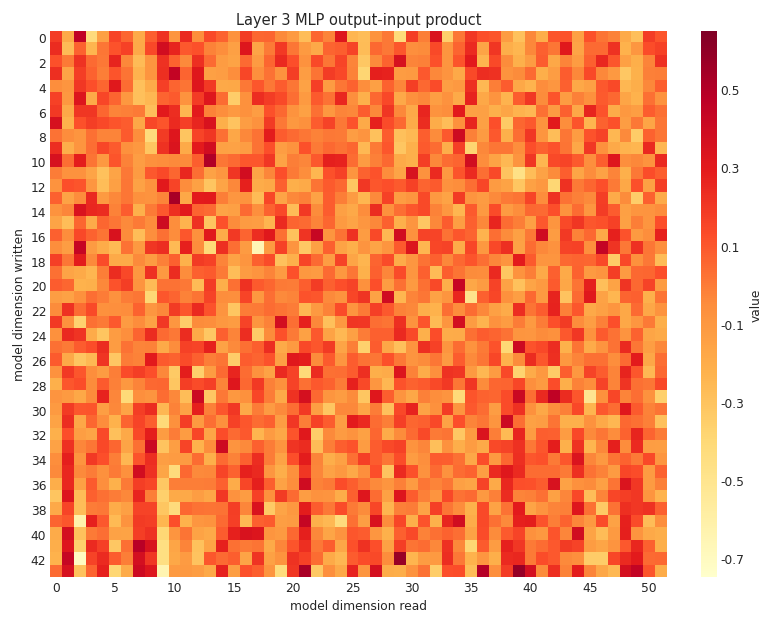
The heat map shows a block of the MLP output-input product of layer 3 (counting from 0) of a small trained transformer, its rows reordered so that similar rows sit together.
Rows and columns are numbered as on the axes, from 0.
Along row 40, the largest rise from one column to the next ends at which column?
1
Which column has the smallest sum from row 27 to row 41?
9
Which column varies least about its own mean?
6
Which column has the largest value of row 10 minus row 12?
13
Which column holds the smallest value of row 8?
8
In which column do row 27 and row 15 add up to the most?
19
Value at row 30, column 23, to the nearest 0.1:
-0.3
